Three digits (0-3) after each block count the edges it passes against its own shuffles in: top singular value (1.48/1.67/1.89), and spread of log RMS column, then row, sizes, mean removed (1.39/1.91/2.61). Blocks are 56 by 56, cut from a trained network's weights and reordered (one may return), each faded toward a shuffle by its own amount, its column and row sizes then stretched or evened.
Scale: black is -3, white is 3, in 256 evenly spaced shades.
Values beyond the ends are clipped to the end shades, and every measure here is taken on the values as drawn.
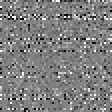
3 2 3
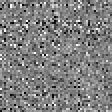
1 2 2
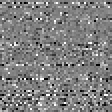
2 0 3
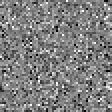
0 1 0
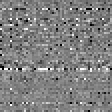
1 1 3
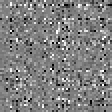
2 3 2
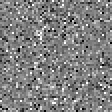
0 1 0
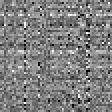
3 2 1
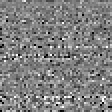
1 0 3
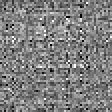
2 2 0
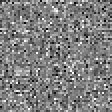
1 0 0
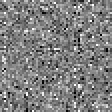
0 2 0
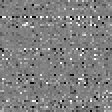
1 1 3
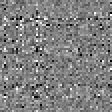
1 2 2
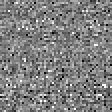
0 0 1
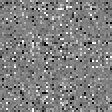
0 2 2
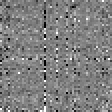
1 3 1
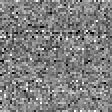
0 0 2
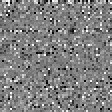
1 0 2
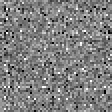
0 1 1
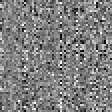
2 3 0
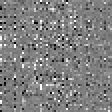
2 3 2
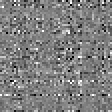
0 2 3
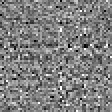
2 1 1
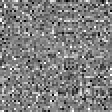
2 0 1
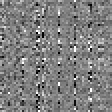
2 3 0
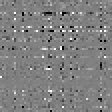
2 2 3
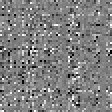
0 3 2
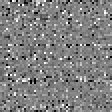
0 1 2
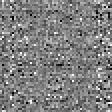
0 2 0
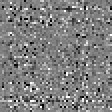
1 2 2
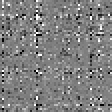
2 3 2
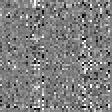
2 3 1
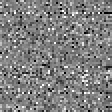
1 1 1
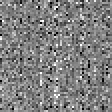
0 3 1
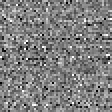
0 0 2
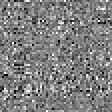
3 1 2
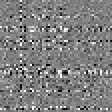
3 2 3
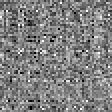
2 0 2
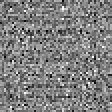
2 1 0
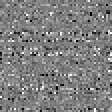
0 1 3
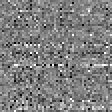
2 2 2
